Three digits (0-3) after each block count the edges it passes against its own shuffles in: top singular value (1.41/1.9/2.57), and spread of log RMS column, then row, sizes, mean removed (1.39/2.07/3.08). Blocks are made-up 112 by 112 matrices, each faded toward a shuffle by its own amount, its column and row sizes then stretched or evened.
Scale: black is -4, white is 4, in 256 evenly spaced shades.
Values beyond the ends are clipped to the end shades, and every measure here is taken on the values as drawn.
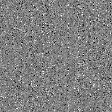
0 2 0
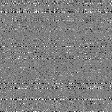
3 1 3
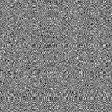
3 1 2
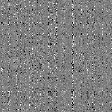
2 3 1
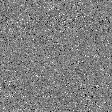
0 0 1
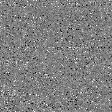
1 1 1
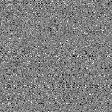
2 0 2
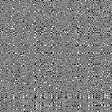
3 2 2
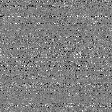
0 0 3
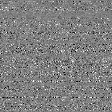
1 0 3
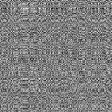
3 1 3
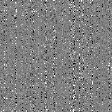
0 3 1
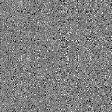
2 2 1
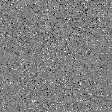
1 1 1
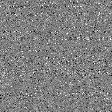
1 0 2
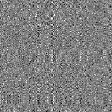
3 2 1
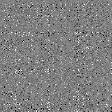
1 2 2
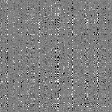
3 3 2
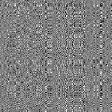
3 3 1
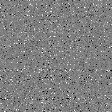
0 1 2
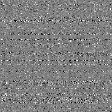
1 1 3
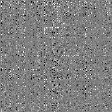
0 3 2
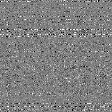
1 1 3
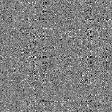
2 2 2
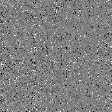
1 2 1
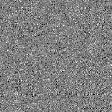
2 1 1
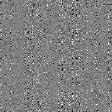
0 3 2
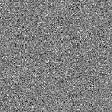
2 1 0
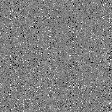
0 2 1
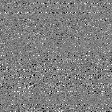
1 0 3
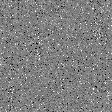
0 1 0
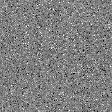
1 1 0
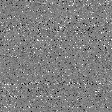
0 0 2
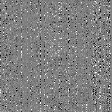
2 3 0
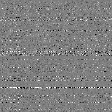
2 1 3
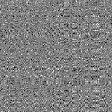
3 1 2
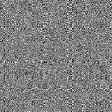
3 2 2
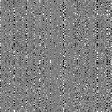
3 3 0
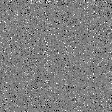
0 2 1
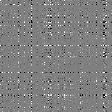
3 3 3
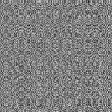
3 2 2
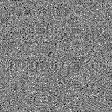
2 0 0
